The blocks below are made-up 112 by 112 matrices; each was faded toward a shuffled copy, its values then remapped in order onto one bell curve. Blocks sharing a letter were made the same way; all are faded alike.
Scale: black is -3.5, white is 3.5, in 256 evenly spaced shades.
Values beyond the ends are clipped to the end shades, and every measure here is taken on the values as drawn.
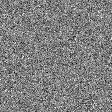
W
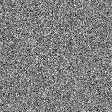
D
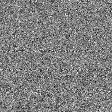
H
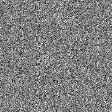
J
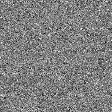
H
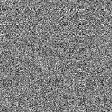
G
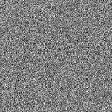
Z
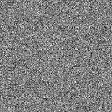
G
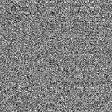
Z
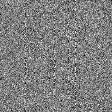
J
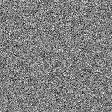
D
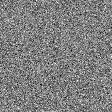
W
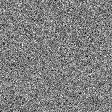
W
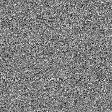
H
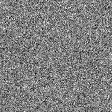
D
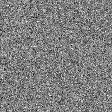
D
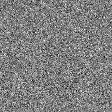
H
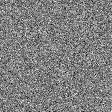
W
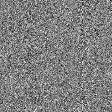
J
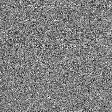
H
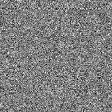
G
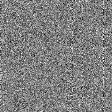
J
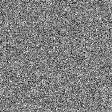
H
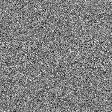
H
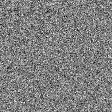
D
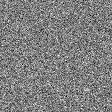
W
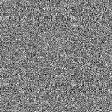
Z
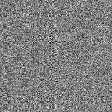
Z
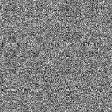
Z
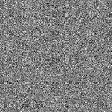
G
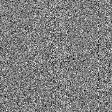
J
